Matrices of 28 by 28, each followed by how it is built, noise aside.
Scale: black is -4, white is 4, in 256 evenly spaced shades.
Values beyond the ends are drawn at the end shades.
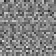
repeating columns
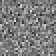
repeating columns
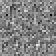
repeating columns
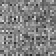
blocks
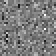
uneven columns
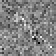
banded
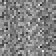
repeating rows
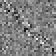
banded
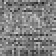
blocks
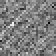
Hankel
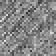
Hankel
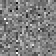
uneven columns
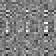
low rank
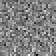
repeating columns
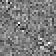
banded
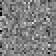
uneven columns
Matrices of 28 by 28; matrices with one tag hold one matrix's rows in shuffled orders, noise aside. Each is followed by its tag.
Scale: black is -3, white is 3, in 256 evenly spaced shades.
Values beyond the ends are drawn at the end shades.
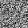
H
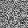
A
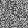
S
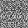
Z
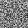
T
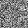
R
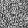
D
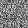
Z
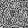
D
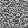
H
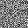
A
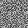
Z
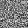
A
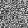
R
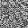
H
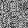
D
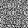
Z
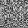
T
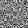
T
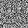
Z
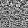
H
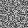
A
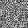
A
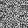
A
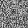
D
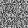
Z
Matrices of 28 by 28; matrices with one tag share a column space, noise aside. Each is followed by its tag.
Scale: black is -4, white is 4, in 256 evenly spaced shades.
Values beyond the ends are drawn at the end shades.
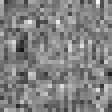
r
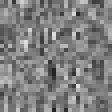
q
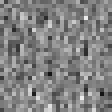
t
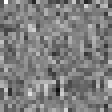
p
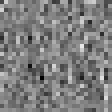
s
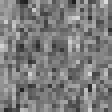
r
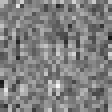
p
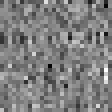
s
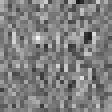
s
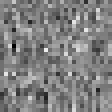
t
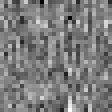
r
